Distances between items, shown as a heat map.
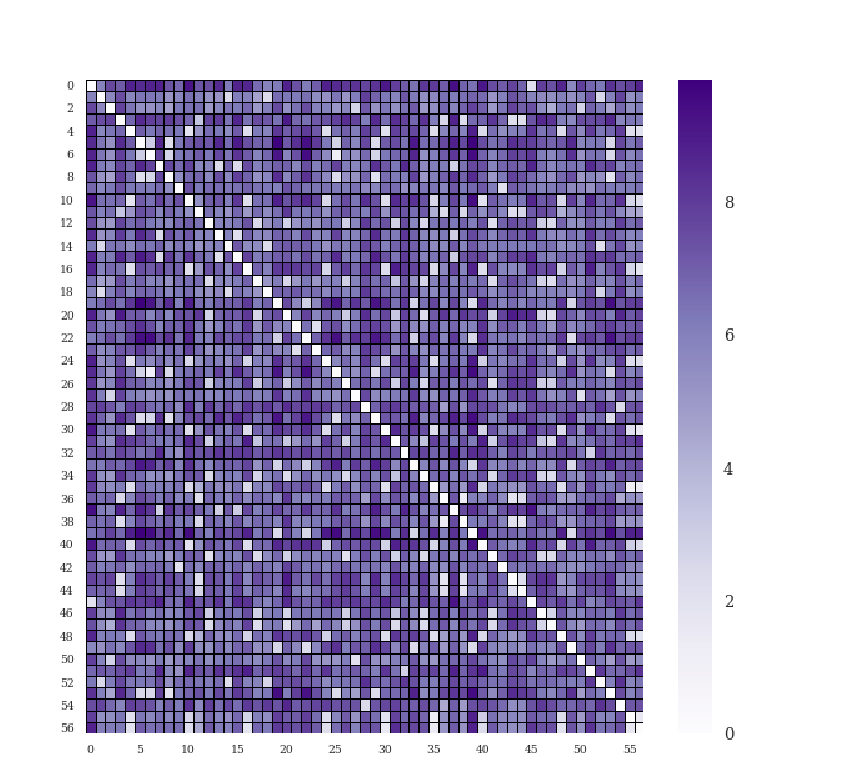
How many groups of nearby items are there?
13
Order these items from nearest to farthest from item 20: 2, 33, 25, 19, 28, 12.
12, 2, 25, 33, 19, 28
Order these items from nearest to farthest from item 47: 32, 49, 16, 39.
49, 39, 32, 16
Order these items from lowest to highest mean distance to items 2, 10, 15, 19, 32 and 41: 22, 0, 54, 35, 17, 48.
17, 35, 48, 22, 54, 0
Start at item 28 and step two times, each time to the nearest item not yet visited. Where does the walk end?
36
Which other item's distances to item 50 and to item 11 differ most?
43
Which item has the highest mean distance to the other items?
0
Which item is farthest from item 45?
37
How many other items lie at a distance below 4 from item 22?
4
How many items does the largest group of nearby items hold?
10
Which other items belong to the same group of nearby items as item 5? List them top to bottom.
6, 8, 25, 29, 53
